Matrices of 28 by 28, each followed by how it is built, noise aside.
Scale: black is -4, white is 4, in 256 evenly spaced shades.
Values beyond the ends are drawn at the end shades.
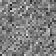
Hankel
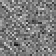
Toeplitz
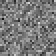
Hankel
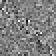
banded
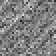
Hankel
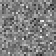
noise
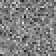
noise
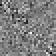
banded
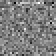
uneven rows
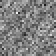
Hankel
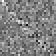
banded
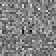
low rank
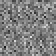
repeating columns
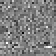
uneven rows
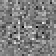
low rank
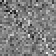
banded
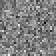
noise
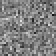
noise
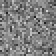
noise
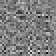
low rank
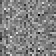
repeating rows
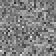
noise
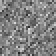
Hankel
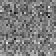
repeating columns
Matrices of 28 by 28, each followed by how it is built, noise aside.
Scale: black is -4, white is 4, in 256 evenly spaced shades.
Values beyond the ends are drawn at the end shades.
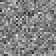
Hankel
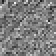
Hankel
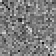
diagonal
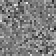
block diagonal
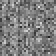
blocks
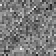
Hankel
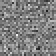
blocks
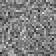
noise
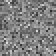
noise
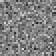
noise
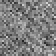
Toeplitz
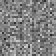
blocks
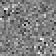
block diagonal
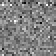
uneven rows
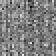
blocks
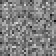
blocks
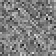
Toeplitz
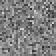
noise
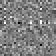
low rank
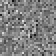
block diagonal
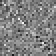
diagonal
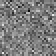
Toeplitz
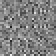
low rank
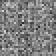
blocks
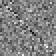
diagonal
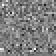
uneven rows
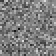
noise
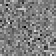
block diagonal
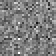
low rank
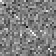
diagonal
